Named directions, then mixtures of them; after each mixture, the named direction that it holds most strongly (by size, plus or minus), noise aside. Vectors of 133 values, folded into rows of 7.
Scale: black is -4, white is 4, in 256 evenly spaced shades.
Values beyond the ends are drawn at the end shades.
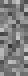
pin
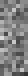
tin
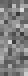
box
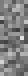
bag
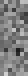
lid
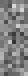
box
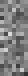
tin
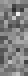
box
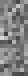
tin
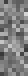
pin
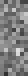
lid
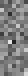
box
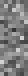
bag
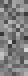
box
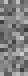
tin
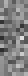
tin
